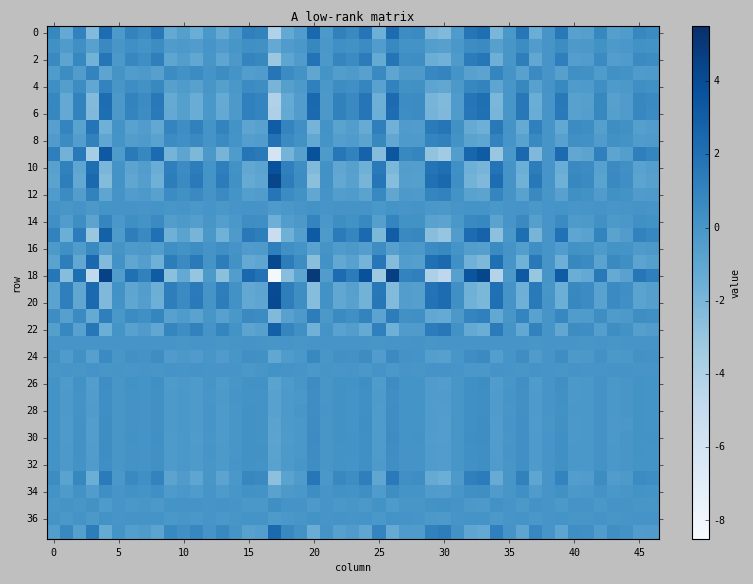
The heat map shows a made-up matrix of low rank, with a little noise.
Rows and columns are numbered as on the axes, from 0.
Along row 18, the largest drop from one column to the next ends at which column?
17
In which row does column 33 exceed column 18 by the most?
18
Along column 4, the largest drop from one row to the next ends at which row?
19
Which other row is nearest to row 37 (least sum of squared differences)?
8
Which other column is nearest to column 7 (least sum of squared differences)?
27
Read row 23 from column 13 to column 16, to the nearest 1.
0 0 0 0
